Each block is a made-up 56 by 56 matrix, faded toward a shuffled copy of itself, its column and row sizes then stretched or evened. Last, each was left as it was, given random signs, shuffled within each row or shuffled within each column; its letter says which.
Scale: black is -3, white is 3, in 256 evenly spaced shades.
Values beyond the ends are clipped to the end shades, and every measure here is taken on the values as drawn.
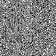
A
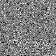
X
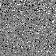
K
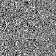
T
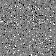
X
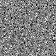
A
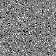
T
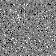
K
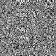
T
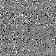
X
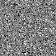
X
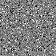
K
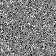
A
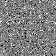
K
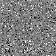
X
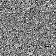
K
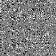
T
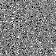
X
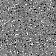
K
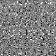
T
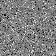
A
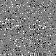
T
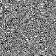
T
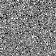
K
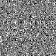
T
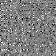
T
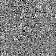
X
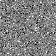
K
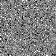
X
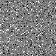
T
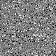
K
